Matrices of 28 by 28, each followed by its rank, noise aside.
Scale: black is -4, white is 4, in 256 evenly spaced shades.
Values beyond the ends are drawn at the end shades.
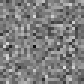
seven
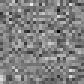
five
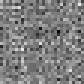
seven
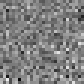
six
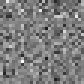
seven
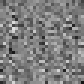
five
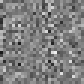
five
